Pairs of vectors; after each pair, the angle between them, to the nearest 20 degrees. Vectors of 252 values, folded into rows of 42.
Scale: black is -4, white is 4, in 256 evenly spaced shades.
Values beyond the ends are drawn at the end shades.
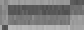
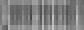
60 degrees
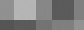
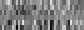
100 degrees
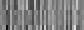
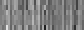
160 degrees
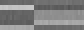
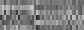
60 degrees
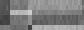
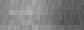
80 degrees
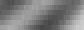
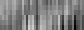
120 degrees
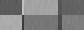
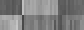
20 degrees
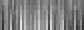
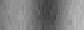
100 degrees
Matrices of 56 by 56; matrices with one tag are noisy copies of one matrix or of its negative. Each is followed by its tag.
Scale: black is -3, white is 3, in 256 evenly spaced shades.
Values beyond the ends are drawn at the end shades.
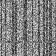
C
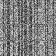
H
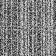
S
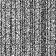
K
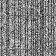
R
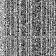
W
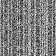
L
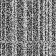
C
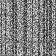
C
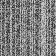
K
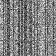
H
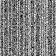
L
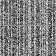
L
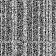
C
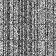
H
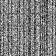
L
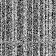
C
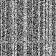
C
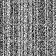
H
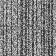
S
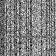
W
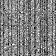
L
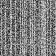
K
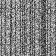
K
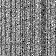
K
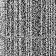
W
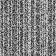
L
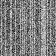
K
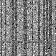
C
